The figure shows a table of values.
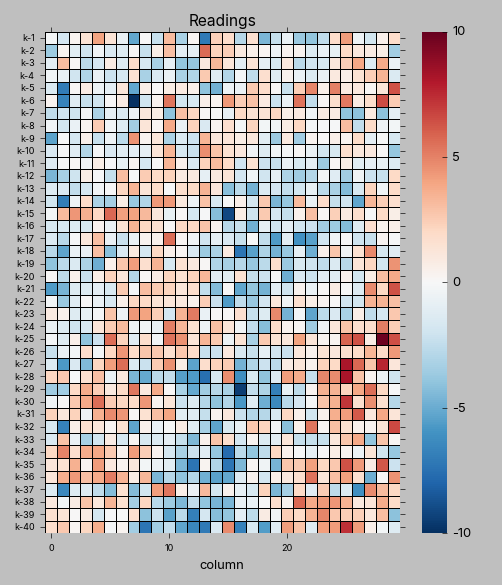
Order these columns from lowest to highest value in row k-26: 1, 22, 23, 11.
1, 22, 23, 11
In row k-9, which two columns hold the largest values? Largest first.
7, 13
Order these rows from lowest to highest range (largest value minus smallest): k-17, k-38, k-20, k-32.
k-20, k-38, k-17, k-32
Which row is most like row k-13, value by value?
k-16
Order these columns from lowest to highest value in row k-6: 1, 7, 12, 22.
7, 1, 22, 12
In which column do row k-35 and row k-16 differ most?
25
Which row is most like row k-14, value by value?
k-37
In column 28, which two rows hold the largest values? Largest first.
k-25, k-27
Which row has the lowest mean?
k-18
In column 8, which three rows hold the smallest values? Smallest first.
k-40, k-28, k-39
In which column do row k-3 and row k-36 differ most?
14
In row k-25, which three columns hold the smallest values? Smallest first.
3, 17, 4
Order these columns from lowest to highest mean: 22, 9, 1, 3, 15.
1, 15, 22, 3, 9
